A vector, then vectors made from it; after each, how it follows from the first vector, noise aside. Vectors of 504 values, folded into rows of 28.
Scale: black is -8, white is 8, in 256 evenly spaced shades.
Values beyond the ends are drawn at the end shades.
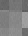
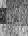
reversed, negated, scaled up.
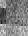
reversed, negated, scaled up.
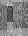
wrapped around, negated, scaled up.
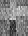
wrapped around, negated, scaled up.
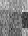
negated, scaled up.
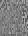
sign-scrambled.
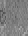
reversed, negated, partly zeroed.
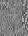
sign-scrambled.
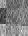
reversed, negated, scaled up.
